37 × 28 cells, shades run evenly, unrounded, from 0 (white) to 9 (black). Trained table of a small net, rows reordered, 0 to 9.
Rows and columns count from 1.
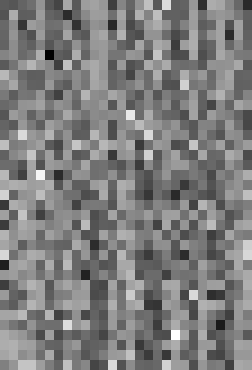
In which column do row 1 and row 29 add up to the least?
19
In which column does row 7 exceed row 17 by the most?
7
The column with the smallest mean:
4
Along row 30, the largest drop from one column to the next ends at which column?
22
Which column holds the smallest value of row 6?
18
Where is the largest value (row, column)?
6, 6
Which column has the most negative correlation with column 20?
12
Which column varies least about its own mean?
27
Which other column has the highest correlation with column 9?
13
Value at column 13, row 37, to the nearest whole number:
1
